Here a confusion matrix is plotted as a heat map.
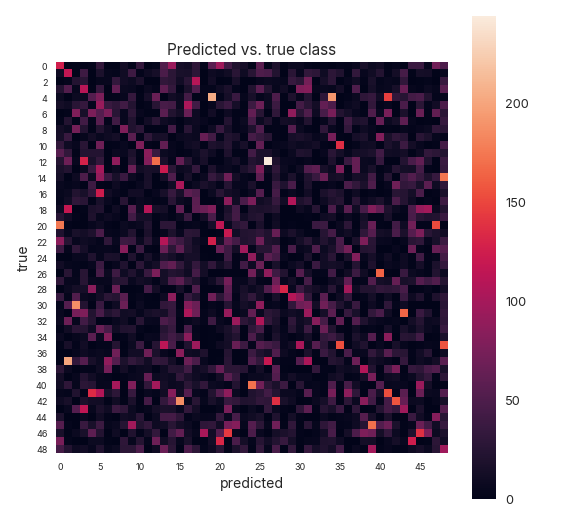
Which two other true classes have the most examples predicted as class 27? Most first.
42, 28
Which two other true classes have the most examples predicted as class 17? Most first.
2, 35
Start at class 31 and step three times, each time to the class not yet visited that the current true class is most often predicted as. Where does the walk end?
30
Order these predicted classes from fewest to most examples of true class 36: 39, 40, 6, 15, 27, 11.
6, 40, 39, 27, 11, 15
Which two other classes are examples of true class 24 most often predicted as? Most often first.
37, 26
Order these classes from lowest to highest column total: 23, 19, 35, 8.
23, 8, 35, 19
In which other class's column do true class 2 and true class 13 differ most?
5
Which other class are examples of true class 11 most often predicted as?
0
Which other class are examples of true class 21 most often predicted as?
45
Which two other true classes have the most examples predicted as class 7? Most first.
40, 12
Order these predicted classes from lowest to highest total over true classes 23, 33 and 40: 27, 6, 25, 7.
6, 27, 7, 25
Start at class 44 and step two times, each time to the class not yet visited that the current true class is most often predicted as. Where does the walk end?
20
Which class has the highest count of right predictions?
12
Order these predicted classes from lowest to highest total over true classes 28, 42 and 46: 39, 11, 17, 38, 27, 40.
40, 17, 11, 39, 38, 27
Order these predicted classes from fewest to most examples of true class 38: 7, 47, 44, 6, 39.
7, 39, 44, 47, 6
